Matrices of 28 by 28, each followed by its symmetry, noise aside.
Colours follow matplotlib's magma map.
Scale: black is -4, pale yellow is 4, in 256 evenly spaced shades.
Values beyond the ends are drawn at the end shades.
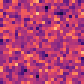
same after a half turn.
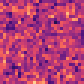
antisymmetric.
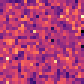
no symmetry.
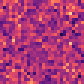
same after a half turn.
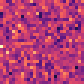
no symmetry.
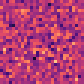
antisymmetric.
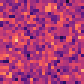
no symmetry.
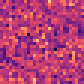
same after a half turn.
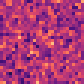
symmetric across the other diagonal.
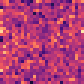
antisymmetric.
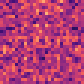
mirrored left to right.
